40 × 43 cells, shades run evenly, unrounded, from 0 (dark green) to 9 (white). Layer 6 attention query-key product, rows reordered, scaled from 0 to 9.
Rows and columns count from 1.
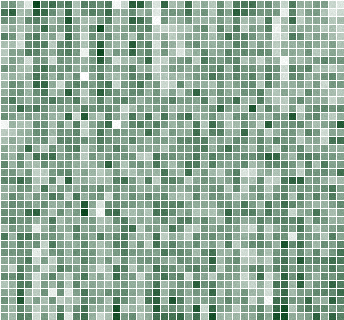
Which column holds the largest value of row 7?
11
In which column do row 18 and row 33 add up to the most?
7
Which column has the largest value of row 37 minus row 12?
9
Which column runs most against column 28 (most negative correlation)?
36
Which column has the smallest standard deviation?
12
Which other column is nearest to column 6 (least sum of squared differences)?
28
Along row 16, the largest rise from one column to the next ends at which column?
15
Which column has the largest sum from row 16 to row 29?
32
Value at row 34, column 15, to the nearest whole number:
2
